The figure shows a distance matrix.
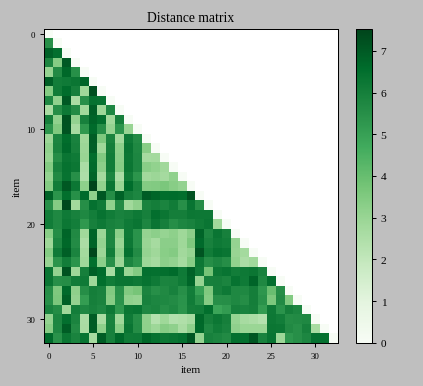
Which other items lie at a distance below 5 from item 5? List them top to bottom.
17, 26, 32
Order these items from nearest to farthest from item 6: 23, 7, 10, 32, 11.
23, 11, 10, 7, 32
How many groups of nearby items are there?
5
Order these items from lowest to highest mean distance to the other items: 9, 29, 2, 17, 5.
9, 29, 17, 5, 2
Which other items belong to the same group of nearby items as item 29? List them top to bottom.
2
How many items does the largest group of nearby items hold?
16
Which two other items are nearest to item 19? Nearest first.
20, 29
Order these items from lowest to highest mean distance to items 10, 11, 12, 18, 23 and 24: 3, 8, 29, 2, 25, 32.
8, 3, 25, 29, 32, 2
